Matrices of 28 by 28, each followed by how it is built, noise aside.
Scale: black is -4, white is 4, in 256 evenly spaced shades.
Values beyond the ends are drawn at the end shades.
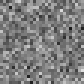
noise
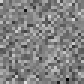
Hankel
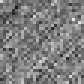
Hankel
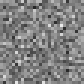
noise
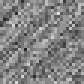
Hankel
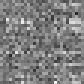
blocks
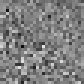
lower triangular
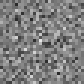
noise
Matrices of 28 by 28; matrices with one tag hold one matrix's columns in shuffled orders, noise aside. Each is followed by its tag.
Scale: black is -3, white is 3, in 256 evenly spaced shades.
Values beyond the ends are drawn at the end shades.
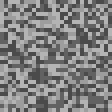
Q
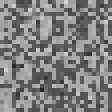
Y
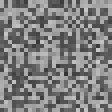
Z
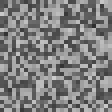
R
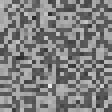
Q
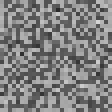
Q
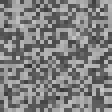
Q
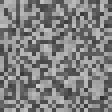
R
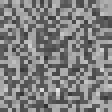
Z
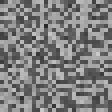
Q
